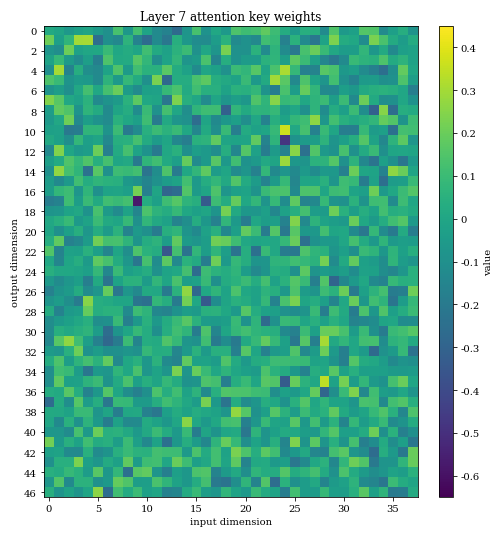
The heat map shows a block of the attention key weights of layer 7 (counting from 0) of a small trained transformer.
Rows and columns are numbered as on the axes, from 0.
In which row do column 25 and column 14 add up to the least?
22
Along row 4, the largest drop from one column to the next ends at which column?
2
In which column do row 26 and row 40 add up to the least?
15
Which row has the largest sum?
35
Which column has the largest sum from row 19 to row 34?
28
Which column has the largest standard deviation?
24
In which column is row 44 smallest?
8
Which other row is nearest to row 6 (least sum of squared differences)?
29
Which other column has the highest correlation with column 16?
9
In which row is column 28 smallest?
36
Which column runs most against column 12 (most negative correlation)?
0
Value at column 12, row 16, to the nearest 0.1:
-0.3
